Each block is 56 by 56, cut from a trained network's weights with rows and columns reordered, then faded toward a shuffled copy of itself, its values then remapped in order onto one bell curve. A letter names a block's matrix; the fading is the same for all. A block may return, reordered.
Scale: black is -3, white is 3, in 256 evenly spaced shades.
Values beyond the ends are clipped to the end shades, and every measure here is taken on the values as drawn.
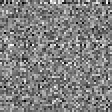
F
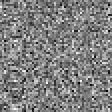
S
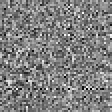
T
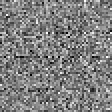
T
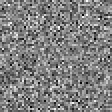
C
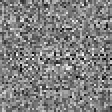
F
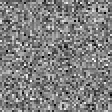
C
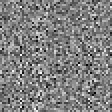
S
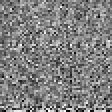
F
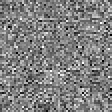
C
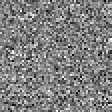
C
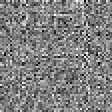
S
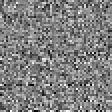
F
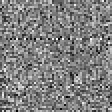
T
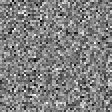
C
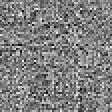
C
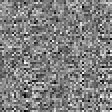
S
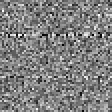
F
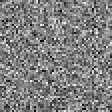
C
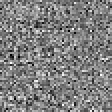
C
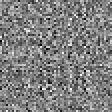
S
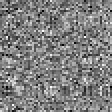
S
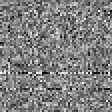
T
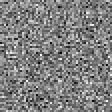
C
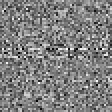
F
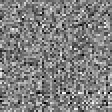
T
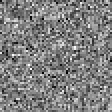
C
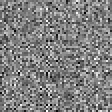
S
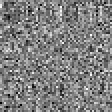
C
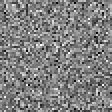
C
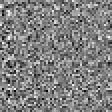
S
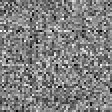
T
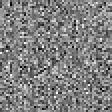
C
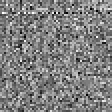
T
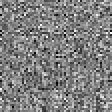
S
